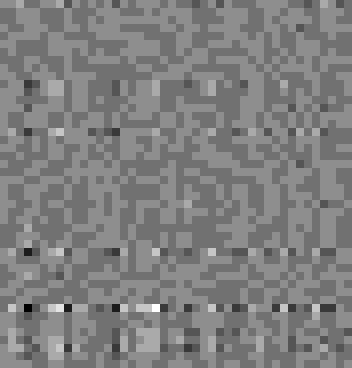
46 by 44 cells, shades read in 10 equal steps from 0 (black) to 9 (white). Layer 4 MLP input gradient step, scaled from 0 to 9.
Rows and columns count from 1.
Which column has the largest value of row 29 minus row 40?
4
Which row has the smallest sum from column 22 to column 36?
44
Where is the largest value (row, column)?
39, 20
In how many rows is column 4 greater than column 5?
8
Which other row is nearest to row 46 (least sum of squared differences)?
5
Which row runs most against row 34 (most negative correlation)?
21
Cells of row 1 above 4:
22
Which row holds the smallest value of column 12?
17
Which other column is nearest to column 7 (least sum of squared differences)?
2
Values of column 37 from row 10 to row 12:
4 4 4
